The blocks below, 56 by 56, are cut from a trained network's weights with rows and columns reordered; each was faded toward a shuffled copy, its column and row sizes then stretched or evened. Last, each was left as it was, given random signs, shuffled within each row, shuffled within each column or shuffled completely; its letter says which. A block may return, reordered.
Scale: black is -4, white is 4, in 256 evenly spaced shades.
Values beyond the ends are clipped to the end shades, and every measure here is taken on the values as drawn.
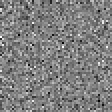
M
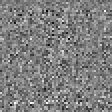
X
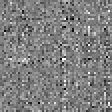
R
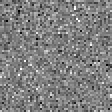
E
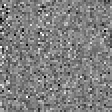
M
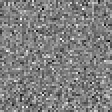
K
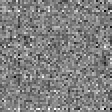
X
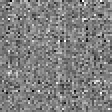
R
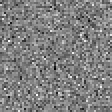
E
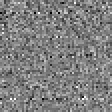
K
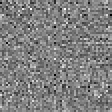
R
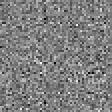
R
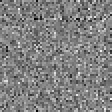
X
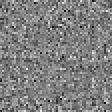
X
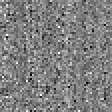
M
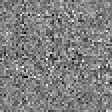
X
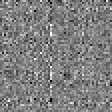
R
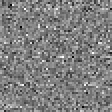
K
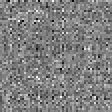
R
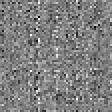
R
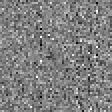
M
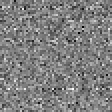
K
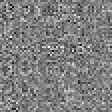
R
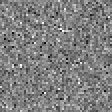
E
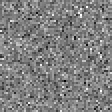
E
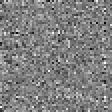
X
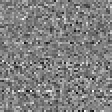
K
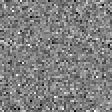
K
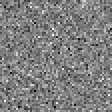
E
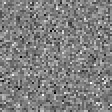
E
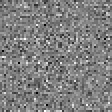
R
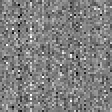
M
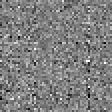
X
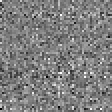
X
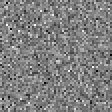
E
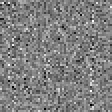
M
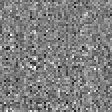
R
